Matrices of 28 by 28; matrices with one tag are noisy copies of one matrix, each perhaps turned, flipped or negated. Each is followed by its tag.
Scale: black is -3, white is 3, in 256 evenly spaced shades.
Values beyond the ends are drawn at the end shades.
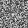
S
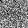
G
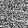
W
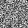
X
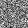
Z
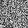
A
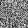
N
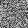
N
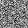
Z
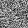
N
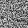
W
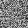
N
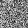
A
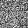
G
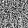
W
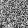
A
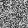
S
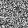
S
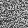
W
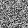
X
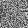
N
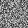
Z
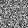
Z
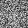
G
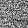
W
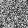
A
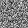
Z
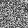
A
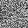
N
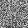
N
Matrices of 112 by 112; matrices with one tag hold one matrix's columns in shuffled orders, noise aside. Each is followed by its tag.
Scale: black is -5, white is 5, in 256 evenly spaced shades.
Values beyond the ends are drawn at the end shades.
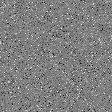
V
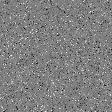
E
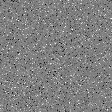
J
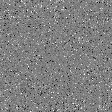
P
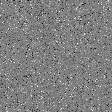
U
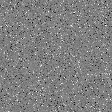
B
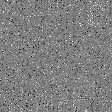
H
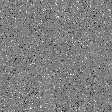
P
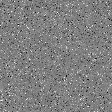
B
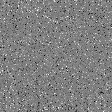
P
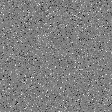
B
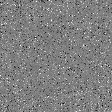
H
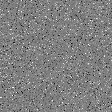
J
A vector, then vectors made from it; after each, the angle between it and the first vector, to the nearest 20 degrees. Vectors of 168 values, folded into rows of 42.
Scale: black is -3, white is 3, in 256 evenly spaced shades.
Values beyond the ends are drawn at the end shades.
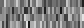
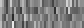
80 degrees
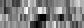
120 degrees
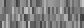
160 degrees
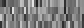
120 degrees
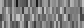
140 degrees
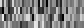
80 degrees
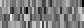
40 degrees
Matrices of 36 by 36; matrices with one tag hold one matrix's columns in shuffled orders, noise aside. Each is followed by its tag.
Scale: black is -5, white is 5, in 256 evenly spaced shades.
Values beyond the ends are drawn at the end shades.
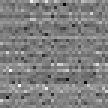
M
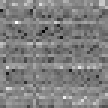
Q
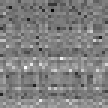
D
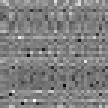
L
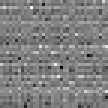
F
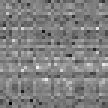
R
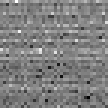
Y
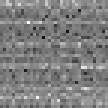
Q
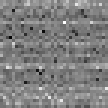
Q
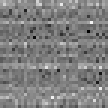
Q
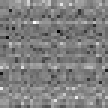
Q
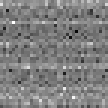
Q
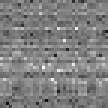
R
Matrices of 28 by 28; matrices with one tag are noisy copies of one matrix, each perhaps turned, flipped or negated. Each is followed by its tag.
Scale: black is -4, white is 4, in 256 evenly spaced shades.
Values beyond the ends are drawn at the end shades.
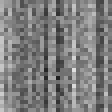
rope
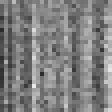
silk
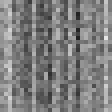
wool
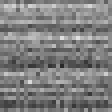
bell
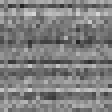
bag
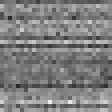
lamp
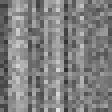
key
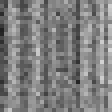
silk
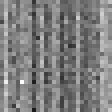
wool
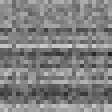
key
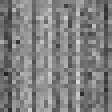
wool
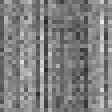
lamp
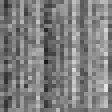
bell
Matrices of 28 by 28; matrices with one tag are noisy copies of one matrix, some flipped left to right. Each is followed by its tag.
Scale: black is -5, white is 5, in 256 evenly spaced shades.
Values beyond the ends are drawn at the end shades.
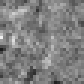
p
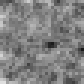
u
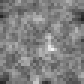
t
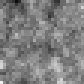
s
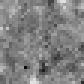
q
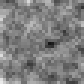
u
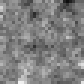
s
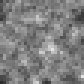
t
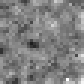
u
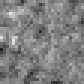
p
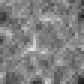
t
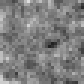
u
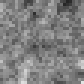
s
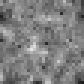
t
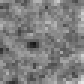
u
